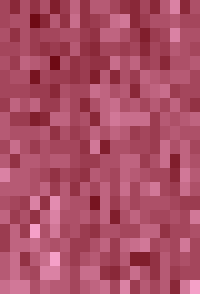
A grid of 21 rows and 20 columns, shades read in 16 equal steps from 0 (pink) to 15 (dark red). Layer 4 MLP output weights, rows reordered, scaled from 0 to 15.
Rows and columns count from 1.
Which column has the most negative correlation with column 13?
18
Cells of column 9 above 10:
6
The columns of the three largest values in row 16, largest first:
12, 4, 2
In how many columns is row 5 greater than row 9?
13
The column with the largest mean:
9
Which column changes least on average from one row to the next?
8
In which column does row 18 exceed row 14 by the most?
16
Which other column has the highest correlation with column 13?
19
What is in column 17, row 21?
7
